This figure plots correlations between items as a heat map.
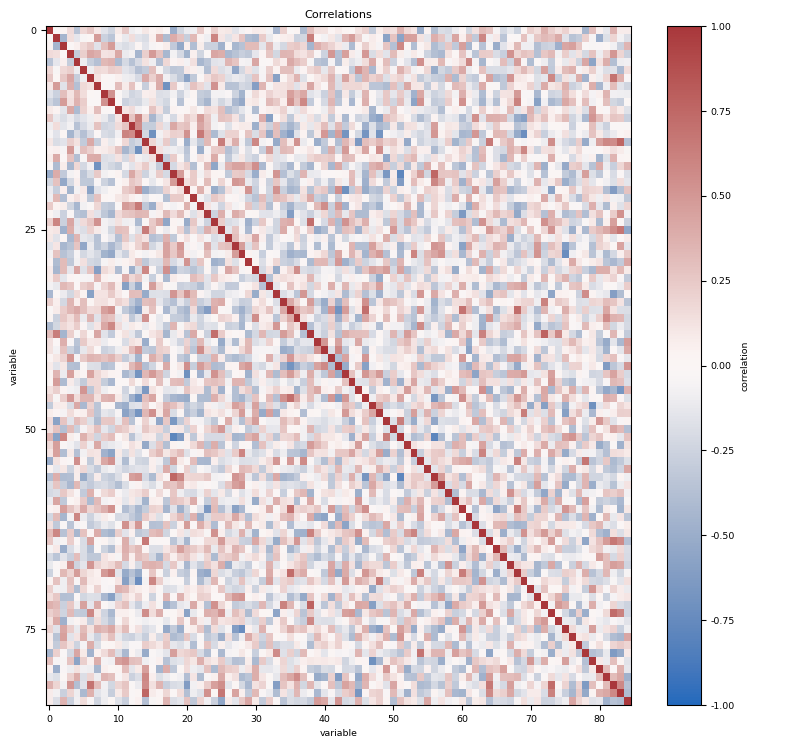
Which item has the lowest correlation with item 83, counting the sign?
45
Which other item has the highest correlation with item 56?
18
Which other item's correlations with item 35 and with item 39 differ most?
42
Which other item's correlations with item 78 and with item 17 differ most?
54
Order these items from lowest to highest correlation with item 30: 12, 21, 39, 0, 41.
12, 21, 39, 41, 0
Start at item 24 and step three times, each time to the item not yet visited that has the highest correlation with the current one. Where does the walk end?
34
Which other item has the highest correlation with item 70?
79
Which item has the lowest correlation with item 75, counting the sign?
28
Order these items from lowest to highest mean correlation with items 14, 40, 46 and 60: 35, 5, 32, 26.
26, 5, 32, 35
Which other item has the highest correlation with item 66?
80
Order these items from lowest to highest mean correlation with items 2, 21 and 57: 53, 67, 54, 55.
67, 53, 55, 54
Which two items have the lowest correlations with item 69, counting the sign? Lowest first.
13, 11
